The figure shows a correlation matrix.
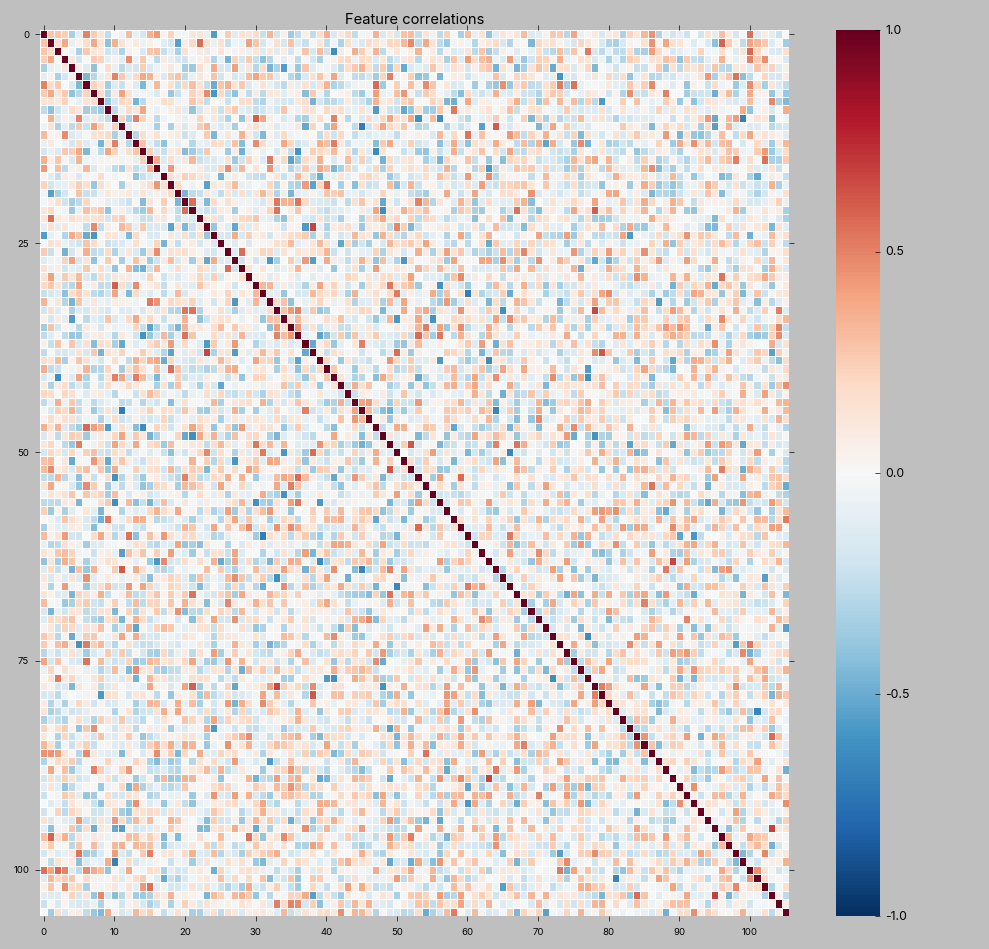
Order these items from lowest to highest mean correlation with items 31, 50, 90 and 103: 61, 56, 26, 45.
45, 56, 61, 26
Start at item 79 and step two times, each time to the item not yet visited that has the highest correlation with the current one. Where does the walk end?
23
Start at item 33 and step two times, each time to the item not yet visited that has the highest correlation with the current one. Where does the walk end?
21
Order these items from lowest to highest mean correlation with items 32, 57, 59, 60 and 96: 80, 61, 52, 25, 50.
50, 61, 25, 52, 80
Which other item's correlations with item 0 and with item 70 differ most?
24
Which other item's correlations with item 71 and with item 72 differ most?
13
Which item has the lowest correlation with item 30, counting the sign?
56
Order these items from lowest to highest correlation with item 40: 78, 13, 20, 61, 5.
20, 78, 5, 61, 13
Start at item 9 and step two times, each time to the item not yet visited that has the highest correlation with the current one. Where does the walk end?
105
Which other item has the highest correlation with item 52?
49
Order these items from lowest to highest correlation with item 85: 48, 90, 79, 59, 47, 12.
48, 47, 79, 12, 90, 59
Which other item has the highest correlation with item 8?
103
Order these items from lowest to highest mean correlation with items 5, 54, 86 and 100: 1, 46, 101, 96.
46, 101, 96, 1
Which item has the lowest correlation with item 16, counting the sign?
63
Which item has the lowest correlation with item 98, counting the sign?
73
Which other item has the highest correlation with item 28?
26
